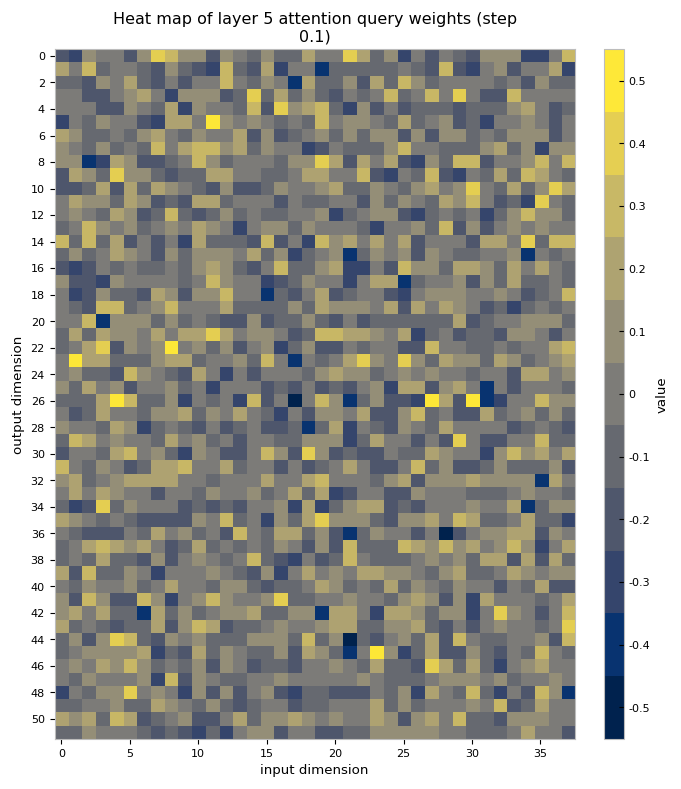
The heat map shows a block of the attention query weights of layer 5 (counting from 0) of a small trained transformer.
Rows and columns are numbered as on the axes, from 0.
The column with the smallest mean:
17
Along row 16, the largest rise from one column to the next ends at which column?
25
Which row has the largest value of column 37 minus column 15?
18
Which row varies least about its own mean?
47
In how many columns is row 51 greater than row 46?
11
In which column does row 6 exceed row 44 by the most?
21
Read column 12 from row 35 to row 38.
0.3 -0.2 0 -0.1
